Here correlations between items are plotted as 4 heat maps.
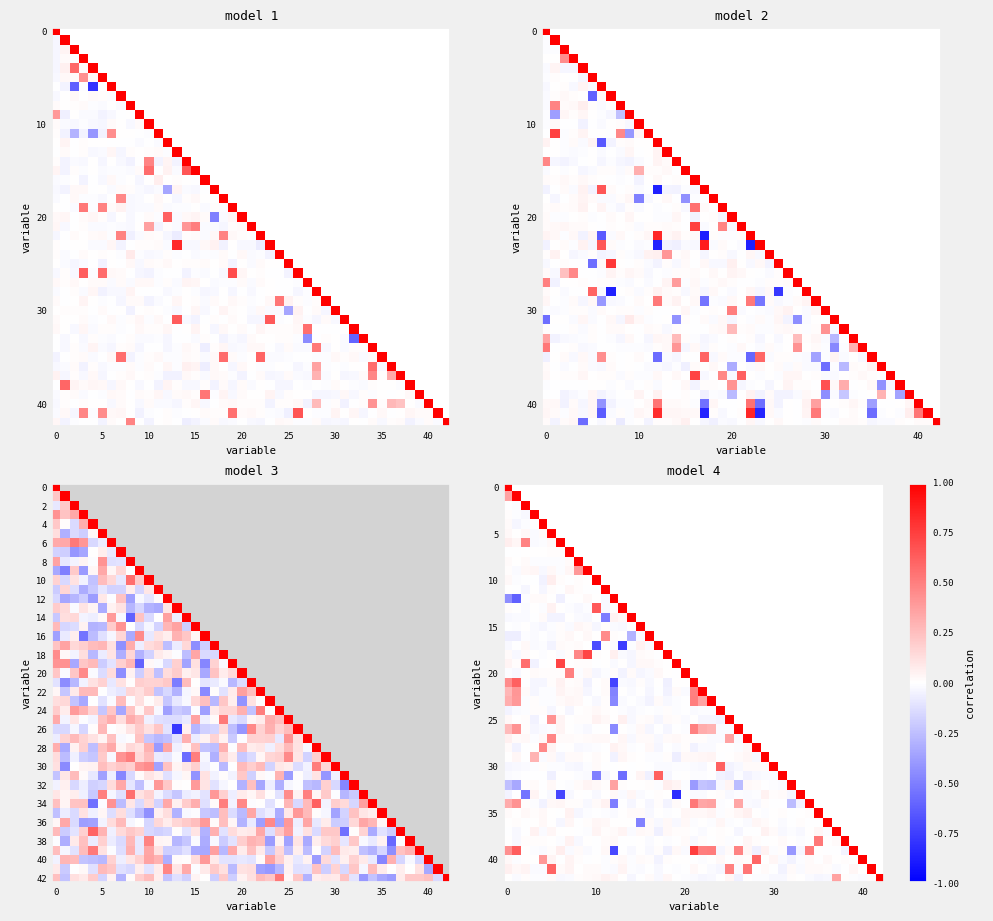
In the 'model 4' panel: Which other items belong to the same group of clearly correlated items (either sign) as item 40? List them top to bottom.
4, 28
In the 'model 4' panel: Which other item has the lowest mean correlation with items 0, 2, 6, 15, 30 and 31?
33
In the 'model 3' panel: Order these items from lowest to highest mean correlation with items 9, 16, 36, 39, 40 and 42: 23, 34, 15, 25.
34, 15, 25, 23
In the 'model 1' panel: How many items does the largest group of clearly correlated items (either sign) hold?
5
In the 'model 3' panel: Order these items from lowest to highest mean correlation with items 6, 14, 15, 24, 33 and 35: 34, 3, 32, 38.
38, 32, 3, 34
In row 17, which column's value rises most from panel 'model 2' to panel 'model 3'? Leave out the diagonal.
41
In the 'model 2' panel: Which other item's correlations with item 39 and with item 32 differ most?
30
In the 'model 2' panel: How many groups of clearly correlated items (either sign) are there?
10
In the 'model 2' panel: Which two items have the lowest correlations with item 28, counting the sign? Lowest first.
7, 25
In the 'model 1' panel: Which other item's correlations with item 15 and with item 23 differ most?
13
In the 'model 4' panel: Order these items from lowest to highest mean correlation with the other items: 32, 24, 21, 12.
12, 32, 24, 21
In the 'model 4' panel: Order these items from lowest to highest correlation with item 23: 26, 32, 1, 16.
32, 16, 26, 1
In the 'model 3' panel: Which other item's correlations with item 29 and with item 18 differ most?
7
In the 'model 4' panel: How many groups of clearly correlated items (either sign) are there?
13
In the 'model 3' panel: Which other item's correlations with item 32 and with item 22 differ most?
24
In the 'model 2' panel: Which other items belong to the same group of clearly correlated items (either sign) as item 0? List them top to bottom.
14, 27, 31, 33, 34
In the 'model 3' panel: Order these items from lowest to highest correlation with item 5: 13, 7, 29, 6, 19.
13, 19, 6, 7, 29
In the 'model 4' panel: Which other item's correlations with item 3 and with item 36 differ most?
15
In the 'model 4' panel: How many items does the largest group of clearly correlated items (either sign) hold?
10
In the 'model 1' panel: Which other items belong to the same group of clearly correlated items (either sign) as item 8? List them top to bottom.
42
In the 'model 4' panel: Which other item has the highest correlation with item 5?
41
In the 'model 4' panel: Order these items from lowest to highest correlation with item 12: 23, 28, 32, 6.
23, 6, 28, 32
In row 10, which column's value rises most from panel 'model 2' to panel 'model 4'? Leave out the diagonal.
13
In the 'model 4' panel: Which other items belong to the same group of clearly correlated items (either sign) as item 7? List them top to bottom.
20
